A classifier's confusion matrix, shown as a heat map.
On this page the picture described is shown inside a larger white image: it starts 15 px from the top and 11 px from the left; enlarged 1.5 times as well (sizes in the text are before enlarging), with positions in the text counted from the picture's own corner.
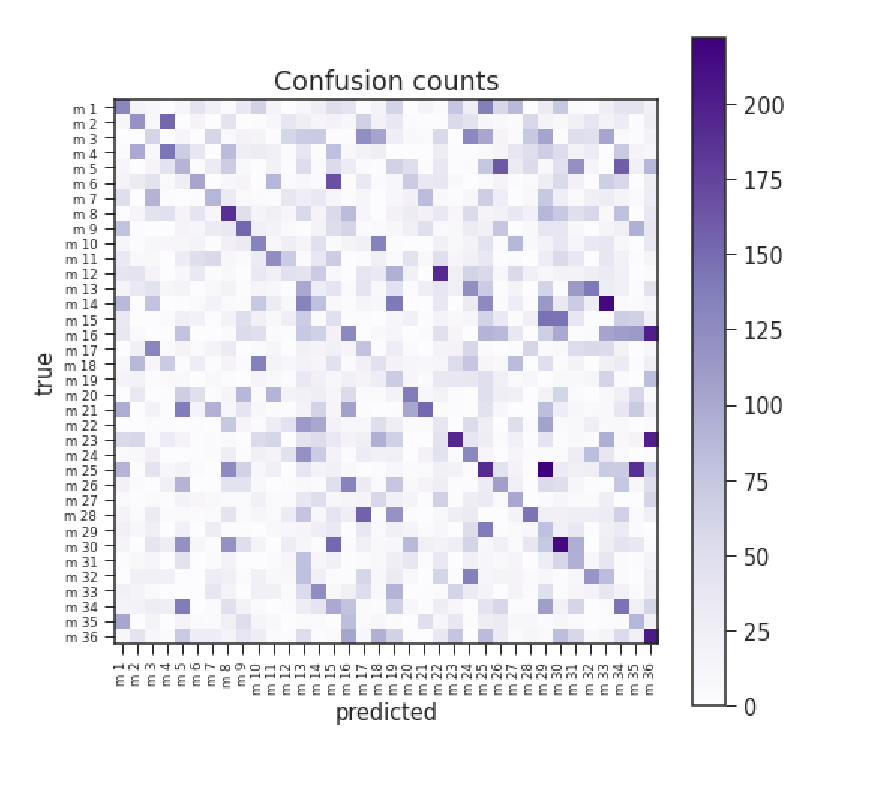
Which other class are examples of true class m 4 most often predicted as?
m 2
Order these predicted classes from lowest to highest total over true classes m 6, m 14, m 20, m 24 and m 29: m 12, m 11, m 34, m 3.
m 12, m 34, m 3, m 11
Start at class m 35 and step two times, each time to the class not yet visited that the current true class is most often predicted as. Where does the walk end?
m 25
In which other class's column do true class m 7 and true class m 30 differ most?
m 15
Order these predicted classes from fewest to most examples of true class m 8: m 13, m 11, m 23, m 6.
m 23, m 11, m 6, m 13
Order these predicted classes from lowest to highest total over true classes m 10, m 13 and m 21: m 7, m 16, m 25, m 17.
m 17, m 7, m 16, m 25
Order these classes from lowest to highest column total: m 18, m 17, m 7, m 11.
m 7, m 11, m 18, m 17
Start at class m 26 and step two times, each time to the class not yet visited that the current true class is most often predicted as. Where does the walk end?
m 36
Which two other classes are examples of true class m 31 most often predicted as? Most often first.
m 13, m 30
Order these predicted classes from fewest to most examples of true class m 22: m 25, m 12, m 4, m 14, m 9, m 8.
m 4, m 9, m 25, m 12, m 8, m 14
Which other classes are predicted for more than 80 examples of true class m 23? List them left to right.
m 18, m 33, m 36
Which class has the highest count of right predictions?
m 30
